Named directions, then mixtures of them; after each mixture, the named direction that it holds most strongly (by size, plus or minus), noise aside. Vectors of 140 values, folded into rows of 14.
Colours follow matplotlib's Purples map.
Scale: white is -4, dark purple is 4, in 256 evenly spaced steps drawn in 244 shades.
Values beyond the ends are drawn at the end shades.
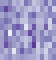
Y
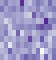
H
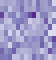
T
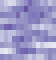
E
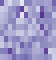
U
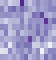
H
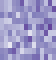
Y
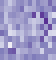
T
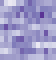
E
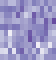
H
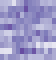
E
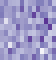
H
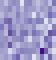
H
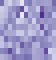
U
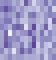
Y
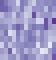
H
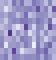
Y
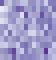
U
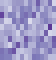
T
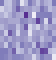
H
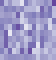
Y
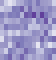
E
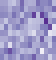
T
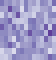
T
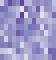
U
